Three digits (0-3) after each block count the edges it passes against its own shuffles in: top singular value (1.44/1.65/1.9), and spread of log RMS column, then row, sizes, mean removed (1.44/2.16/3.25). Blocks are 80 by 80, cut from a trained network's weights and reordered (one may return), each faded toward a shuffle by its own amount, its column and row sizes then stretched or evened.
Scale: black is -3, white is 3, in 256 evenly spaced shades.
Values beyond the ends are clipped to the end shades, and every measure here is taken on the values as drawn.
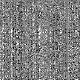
2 2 2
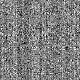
2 0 2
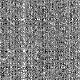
3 1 2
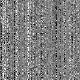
3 3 1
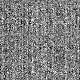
2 0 1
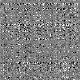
0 2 3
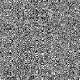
3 2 1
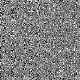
0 2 0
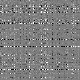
2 2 3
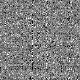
0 2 1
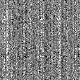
3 2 1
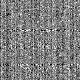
3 0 2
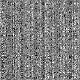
3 2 2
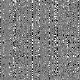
1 3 1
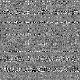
2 1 3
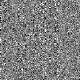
2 2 0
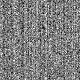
2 0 1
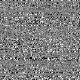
0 1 3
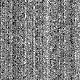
3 2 0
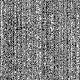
3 2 0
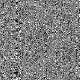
2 2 0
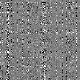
0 3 2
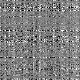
3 1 3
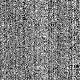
2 1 1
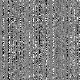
2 3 1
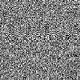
3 0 1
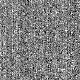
1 1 1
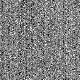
0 1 0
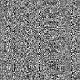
3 2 0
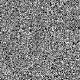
1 1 1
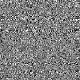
2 1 2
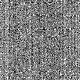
2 0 1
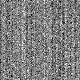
2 1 0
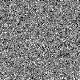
2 0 1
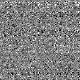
0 1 2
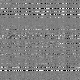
3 0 3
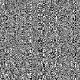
3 2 1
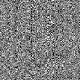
2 2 0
